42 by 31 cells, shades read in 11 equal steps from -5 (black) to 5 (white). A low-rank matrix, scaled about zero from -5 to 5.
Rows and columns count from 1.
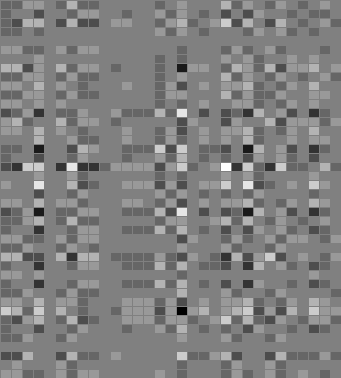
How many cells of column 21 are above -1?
25
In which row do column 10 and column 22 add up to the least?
19
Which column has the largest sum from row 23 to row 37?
15
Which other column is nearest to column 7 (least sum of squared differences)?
21
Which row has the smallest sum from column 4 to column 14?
24
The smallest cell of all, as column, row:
17, 35
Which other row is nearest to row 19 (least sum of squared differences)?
3
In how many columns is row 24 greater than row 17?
4
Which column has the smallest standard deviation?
5
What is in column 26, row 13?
1
